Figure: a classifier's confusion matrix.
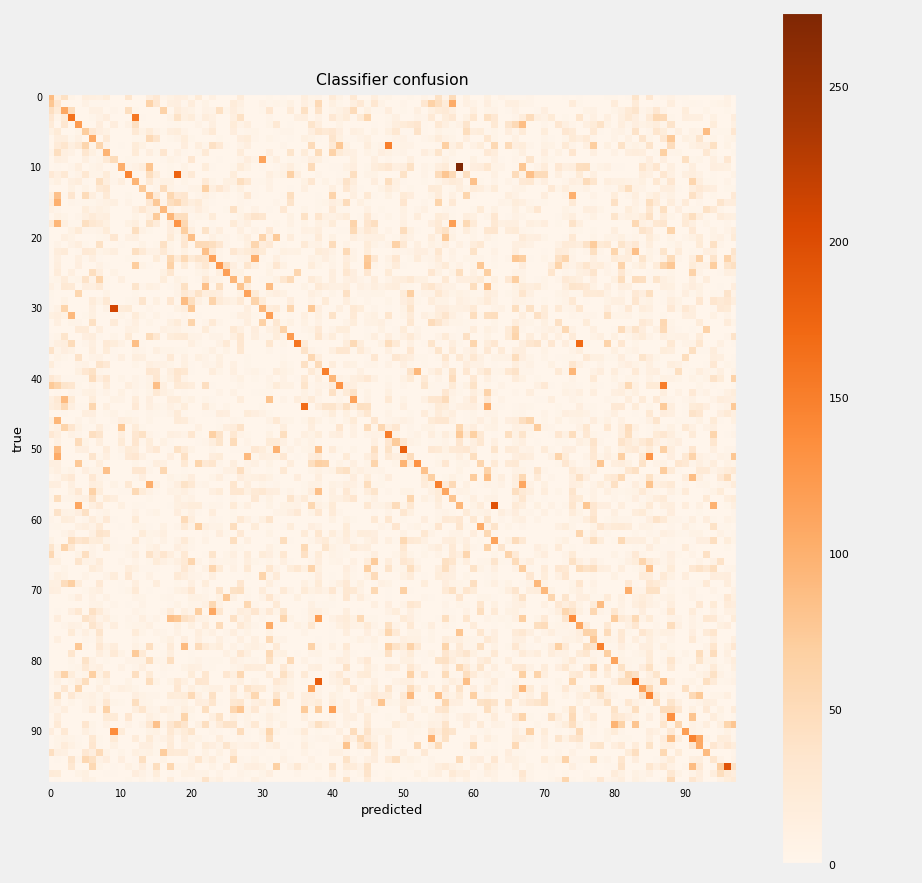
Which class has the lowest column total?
64
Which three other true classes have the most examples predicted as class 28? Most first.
51, 26, 72
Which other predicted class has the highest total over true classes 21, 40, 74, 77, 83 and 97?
38
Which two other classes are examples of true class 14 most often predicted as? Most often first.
74, 1
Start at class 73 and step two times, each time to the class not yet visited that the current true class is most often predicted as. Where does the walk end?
29
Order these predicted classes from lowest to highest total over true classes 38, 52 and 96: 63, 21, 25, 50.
25, 63, 21, 50
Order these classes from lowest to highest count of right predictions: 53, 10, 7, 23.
7, 53, 10, 23
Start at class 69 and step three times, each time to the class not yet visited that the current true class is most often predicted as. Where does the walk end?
60
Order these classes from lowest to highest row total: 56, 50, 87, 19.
19, 56, 87, 50
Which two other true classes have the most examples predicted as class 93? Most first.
5, 33
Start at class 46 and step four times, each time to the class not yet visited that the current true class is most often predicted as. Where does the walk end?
85
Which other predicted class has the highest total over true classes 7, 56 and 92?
48
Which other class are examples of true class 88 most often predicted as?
91
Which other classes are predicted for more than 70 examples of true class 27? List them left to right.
22, 31, 62
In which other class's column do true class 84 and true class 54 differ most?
37
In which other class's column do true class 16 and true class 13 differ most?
22
